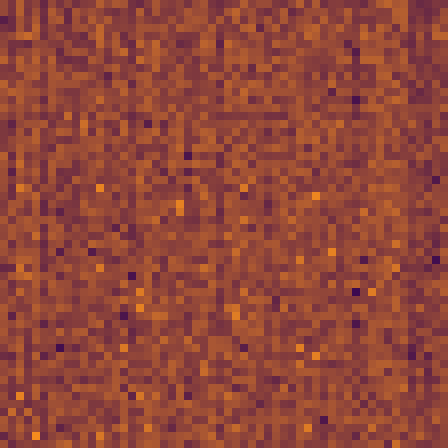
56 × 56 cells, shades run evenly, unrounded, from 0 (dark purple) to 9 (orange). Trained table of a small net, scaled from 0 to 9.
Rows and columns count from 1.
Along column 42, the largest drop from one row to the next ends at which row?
12
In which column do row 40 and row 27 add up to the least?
16
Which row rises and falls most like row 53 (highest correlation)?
36
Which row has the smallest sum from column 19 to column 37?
48
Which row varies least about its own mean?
14
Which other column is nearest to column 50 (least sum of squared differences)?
26
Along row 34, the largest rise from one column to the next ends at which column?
3
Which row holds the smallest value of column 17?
35
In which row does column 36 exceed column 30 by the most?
49
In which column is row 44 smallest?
8
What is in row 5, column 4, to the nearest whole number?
7
